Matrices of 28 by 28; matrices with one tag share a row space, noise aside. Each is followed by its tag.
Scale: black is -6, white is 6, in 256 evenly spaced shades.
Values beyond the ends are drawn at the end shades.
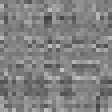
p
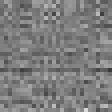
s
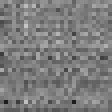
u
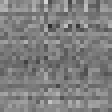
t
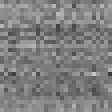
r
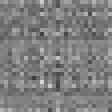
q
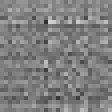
t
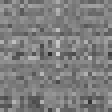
q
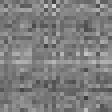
s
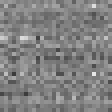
r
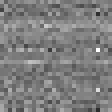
p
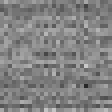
s
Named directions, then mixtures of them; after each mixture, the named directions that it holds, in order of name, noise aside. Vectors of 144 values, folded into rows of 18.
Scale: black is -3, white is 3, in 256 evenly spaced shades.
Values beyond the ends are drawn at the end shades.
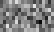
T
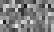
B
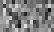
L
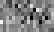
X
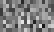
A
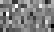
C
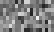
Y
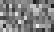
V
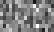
T, V.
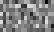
B, C, V.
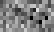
T, X.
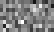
A, L, V.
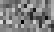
A, C, X.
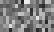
Y.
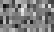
B.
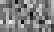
C, X, Y.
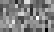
Y.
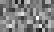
A, Y.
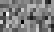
C, T, X.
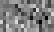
T, X.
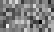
A, T.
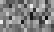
C, X.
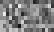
C, L, V.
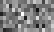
A, V.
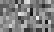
Y.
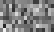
V.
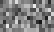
T.
